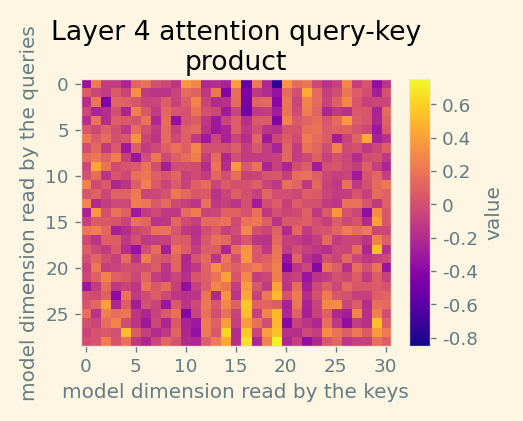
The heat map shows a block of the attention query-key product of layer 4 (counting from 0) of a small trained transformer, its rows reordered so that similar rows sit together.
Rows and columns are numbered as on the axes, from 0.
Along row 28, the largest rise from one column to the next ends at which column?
16
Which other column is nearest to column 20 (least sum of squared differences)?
23
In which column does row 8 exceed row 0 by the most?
19
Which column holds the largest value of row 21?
14
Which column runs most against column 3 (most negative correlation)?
21
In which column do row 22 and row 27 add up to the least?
10
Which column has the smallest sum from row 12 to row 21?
20
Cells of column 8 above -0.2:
25
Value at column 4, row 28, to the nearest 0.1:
0.2
